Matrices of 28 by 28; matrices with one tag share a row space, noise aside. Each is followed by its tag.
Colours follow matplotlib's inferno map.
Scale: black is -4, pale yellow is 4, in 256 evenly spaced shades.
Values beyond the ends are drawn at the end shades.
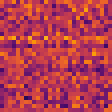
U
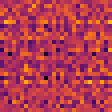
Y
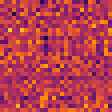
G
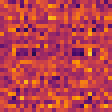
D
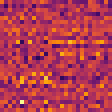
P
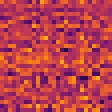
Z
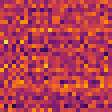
P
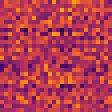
G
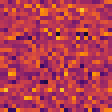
Z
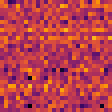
U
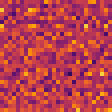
Y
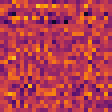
D
